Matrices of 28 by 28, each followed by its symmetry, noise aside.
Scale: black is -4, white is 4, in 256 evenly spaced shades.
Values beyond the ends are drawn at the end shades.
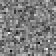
symmetric across the other diagonal.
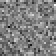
symmetric across the other diagonal.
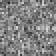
mirrored top to bottom.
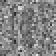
mirrored top to bottom.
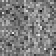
mirrored top to bottom.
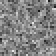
symmetric across the other diagonal.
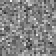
same after a half turn.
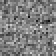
same after a half turn.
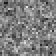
same after a half turn.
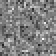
no symmetry.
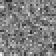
symmetric across the other diagonal.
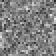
same after a half turn.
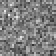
symmetric.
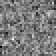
same after a half turn.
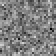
no symmetry.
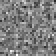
no symmetry.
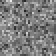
mirrored top to bottom.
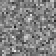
same after a half turn.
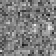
mirrored top to bottom.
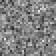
symmetric.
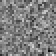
no symmetry.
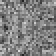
mirrored top to bottom.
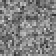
symmetric.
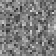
mirrored top to bottom.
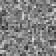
same after a half turn.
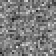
same after a half turn.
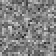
same after a half turn.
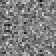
mirrored top to bottom.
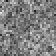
symmetric.
